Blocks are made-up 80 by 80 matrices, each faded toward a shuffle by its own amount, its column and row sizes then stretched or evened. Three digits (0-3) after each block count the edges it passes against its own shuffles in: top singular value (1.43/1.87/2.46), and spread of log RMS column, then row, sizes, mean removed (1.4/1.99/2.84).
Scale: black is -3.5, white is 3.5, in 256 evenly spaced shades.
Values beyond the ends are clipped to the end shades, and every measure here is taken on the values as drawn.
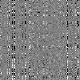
3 3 2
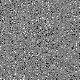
0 2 0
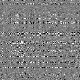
3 1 3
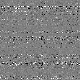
1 1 3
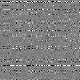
3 1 3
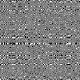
3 1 3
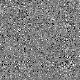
0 2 2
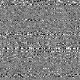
2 0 3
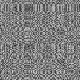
3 1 0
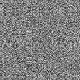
2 0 1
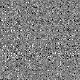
0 2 2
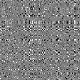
3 2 2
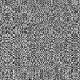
3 2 1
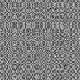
3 2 0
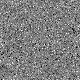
0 0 0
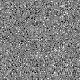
2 0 0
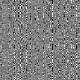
3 3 0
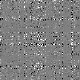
0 3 3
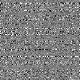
2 1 3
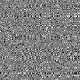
3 0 2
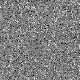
1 1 0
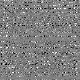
0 1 3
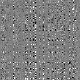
2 3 2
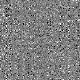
1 2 1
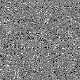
1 0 2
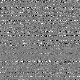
0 0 3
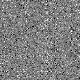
1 1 0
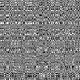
3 0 3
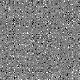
2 1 0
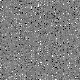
0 2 0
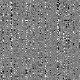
1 3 1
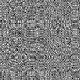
3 0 0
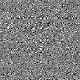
2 1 2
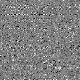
2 0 2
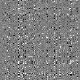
2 3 2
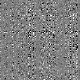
1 3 2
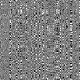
3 3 0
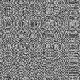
3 0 0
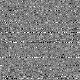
0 0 3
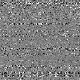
2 0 3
